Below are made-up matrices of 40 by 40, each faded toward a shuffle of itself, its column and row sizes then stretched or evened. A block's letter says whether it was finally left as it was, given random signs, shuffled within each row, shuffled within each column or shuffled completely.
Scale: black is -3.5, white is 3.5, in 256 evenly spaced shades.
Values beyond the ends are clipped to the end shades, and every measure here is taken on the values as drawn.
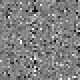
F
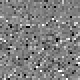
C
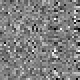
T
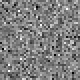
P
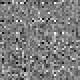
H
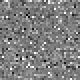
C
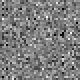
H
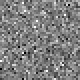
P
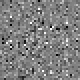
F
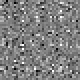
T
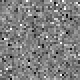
P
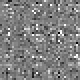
T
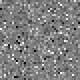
P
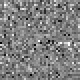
C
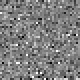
C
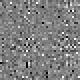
T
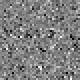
C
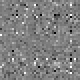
T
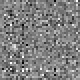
H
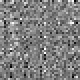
T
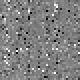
F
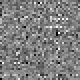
H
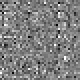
T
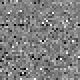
C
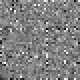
H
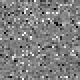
C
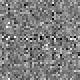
H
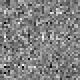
H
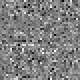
H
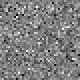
C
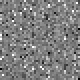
F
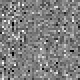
F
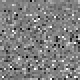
C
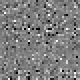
H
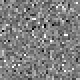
P
